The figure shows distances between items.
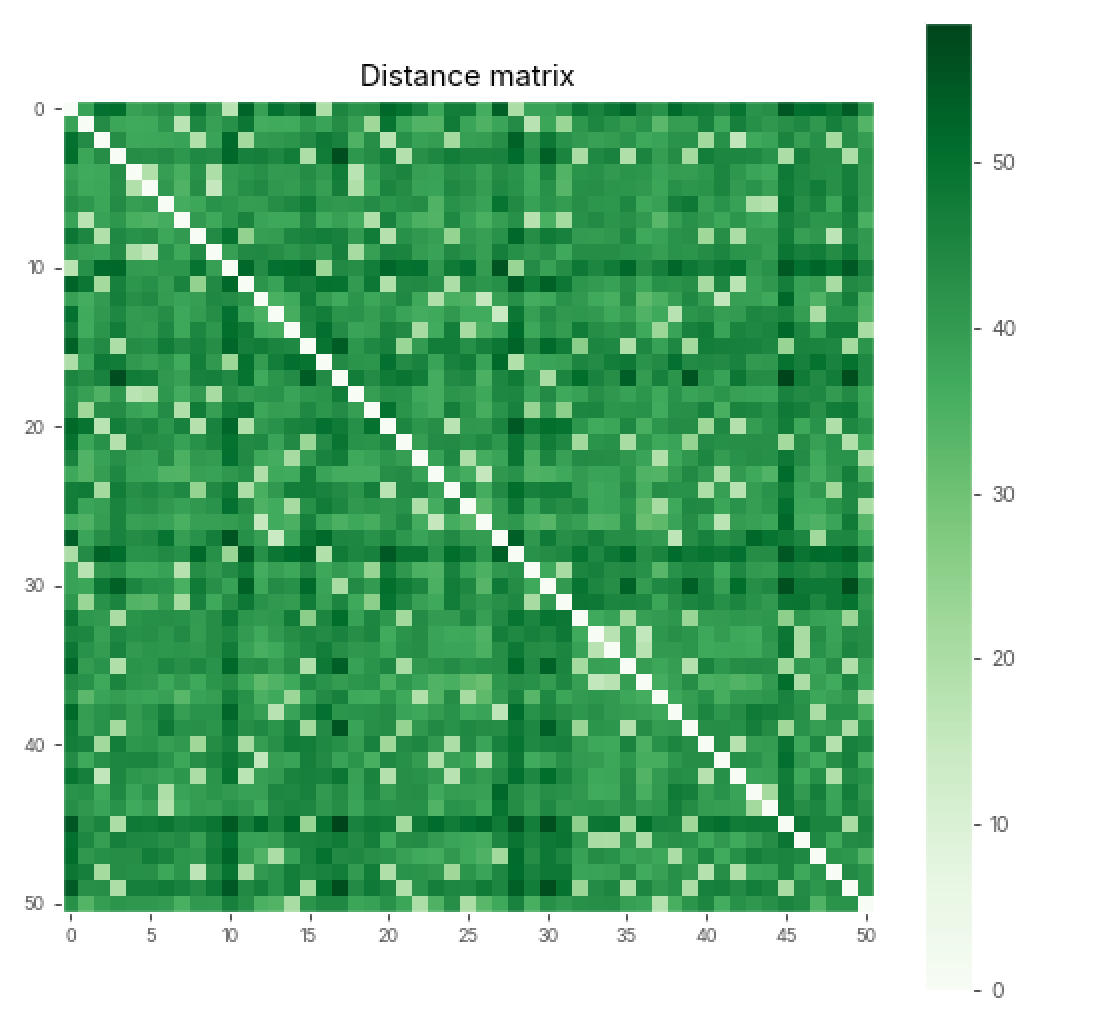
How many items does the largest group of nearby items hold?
8
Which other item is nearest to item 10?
0
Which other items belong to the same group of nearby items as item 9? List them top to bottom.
4, 5, 18
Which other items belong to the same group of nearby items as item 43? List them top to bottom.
6, 44
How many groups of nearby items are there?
11
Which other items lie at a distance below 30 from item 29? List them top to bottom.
1, 7, 19, 31
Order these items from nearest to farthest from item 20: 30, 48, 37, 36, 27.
48, 36, 37, 27, 30
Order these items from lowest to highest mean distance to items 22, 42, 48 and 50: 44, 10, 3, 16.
44, 3, 16, 10
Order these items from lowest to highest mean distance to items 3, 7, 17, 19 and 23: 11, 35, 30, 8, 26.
26, 30, 35, 8, 11
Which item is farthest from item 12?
45
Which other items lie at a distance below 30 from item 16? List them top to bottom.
0, 10, 28
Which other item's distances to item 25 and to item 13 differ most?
27
